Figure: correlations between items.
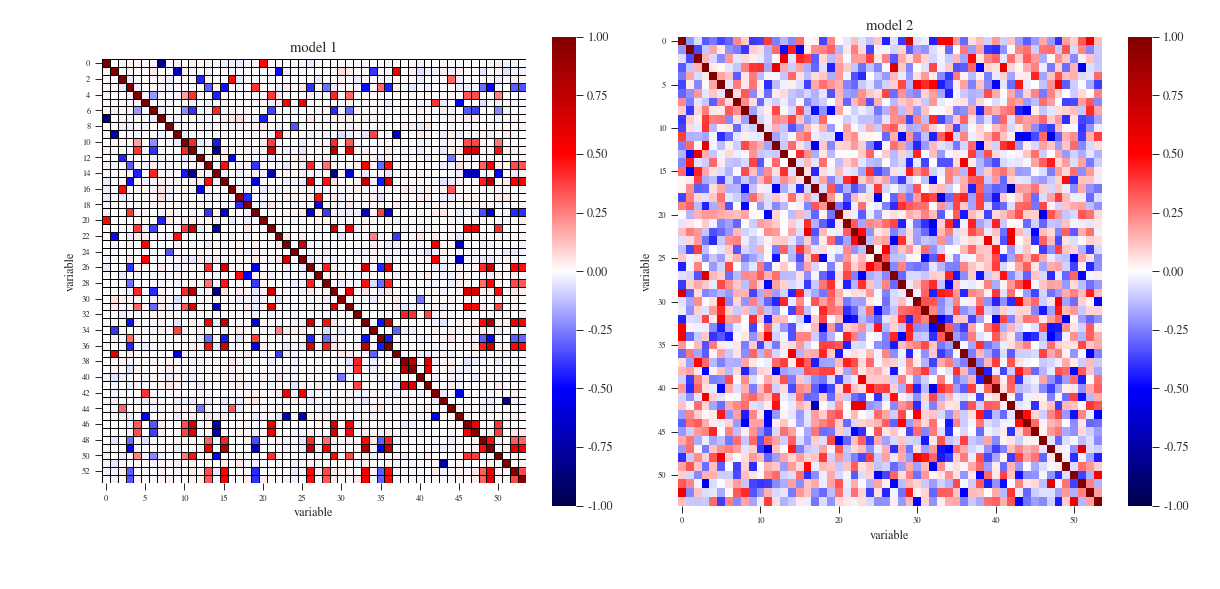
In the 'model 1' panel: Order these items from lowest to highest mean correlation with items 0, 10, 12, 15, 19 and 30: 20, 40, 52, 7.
7, 40, 52, 20
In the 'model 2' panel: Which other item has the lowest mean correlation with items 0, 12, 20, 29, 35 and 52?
36
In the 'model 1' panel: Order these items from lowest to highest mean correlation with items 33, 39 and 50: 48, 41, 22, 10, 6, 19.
19, 6, 22, 10, 48, 41
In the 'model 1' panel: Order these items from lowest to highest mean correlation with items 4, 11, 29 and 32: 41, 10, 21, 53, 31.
53, 41, 10, 31, 21
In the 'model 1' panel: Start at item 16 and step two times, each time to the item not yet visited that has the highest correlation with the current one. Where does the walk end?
44
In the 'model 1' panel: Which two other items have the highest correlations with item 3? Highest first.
19, 35
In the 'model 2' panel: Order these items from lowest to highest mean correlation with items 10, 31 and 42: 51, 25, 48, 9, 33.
25, 51, 9, 33, 48
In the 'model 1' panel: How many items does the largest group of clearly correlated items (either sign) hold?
13
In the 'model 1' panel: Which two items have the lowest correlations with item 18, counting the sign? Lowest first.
27, 17
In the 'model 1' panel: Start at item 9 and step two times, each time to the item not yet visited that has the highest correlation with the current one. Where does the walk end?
34
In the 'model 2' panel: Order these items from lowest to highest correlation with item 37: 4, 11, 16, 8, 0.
4, 11, 0, 8, 16
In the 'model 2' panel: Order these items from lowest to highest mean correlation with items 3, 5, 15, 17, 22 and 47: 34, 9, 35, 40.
40, 34, 35, 9
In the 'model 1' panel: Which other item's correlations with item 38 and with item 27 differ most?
39
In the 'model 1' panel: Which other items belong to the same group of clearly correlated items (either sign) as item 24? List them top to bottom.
8
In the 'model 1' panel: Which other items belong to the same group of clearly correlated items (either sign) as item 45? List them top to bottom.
5, 23, 25, 42
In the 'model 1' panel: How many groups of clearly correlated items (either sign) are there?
11
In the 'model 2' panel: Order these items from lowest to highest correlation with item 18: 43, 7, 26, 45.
45, 7, 26, 43
